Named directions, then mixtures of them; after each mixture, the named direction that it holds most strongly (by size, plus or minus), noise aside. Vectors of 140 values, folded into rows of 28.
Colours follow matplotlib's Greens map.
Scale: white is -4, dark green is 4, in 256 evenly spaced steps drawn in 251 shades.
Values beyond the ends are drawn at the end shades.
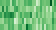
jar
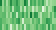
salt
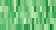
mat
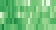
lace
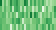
salt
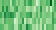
jar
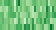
mat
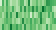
salt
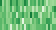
salt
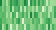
salt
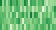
salt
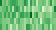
salt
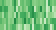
mat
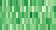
salt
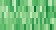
mat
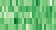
jar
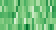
mat
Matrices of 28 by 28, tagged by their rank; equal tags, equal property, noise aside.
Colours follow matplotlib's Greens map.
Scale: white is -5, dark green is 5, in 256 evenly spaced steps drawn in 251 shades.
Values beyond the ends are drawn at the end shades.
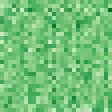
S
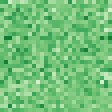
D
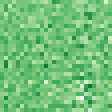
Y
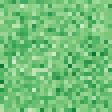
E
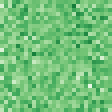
E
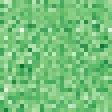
E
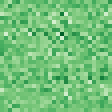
Y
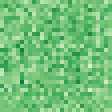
E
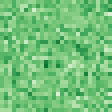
E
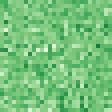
D
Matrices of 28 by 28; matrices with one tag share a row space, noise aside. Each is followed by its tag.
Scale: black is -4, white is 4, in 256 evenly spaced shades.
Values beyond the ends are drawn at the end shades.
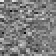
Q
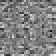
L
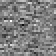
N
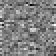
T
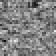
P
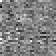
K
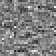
N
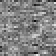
P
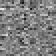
L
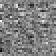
K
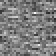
P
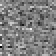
K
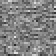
P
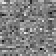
L
